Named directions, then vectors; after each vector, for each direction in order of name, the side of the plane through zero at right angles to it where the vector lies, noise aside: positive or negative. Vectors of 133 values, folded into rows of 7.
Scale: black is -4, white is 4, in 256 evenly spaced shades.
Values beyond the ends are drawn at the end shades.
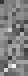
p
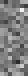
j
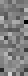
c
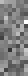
negative, negative, negative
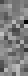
positive, positive, positive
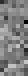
positive, positive, positive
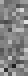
negative, positive, negative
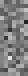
positive, positive, negative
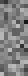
positive, positive, positive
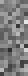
negative, negative, negative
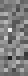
negative, negative, positive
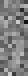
positive, negative, positive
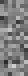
negative, positive, positive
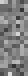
positive, negative, negative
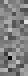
negative, negative, positive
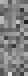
positive, negative, negative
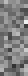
negative, negative, negative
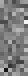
negative, positive, negative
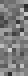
negative, positive, positive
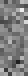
negative, positive, negative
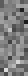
positive, negative, positive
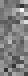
negative, positive, negative
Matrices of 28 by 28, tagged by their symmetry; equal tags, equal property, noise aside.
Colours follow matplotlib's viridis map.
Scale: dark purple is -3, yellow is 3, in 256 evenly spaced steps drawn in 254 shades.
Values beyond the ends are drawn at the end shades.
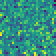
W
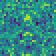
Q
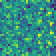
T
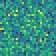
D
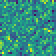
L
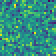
W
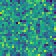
T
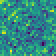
L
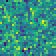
W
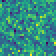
W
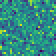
L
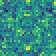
Q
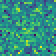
Q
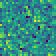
D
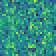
T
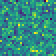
W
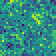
D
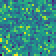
D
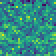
Q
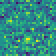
Q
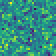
W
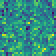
Q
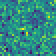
D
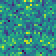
Q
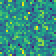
T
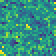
D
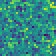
D
